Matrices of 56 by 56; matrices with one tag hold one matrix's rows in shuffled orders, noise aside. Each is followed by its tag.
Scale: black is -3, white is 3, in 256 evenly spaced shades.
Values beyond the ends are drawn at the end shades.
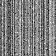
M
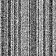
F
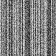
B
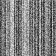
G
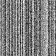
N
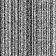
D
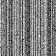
B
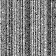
B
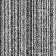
D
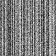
M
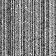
M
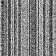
F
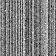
N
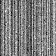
D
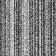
G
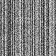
M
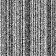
B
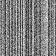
N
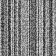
F
